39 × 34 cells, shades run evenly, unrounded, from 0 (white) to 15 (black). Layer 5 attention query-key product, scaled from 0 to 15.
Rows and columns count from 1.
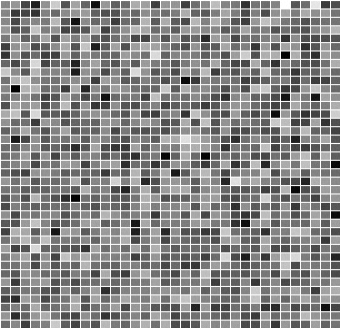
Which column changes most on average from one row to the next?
27
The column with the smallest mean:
4
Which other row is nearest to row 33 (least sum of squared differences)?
25
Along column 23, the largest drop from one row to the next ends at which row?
31
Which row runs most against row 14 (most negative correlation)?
2
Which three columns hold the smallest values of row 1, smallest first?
29, 32, 6
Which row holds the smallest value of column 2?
14
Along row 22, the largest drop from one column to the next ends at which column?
24
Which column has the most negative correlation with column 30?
21
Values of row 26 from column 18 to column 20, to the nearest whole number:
7 10 5
